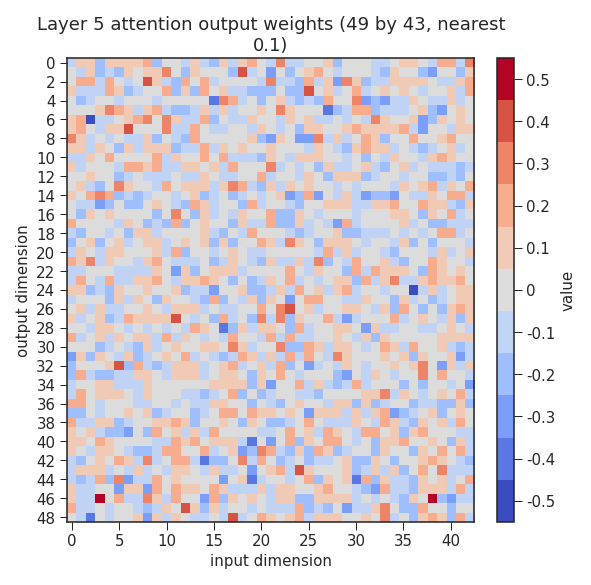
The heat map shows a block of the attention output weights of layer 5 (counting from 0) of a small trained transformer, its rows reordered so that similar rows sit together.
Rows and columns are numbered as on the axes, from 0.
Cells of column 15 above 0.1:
4
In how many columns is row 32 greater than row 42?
19
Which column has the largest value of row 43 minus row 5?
39
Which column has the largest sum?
11
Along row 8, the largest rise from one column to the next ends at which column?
26
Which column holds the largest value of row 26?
23
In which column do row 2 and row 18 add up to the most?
8
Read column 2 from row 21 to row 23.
0.3 0 0
